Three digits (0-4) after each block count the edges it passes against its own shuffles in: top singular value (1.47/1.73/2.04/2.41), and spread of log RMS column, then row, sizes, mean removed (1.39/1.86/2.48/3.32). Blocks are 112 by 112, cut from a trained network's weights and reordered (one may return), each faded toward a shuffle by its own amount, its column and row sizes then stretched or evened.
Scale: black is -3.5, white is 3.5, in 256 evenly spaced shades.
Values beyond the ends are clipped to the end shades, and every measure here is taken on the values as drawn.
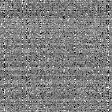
3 3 0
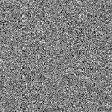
2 1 0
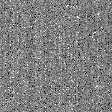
0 2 0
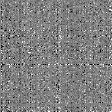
2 3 3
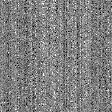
3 3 0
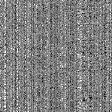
4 3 1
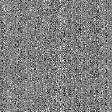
1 3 1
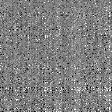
2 2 3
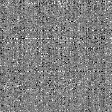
2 1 3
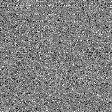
1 0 3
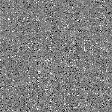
0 2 2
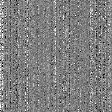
3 4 0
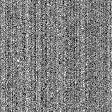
4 2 0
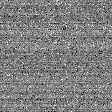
2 0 1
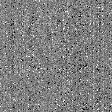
1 2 1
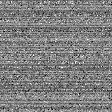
4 0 1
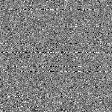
3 0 3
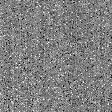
0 0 1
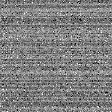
4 2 0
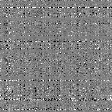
2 2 4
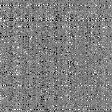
2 2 3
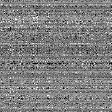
4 2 3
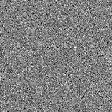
2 0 0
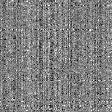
4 1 3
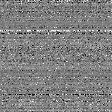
3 1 4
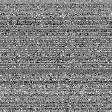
4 0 3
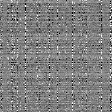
4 4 1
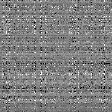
4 4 3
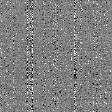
2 4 0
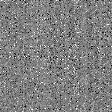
0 1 2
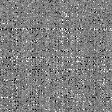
2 2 3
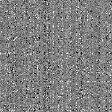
1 3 2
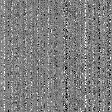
3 4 0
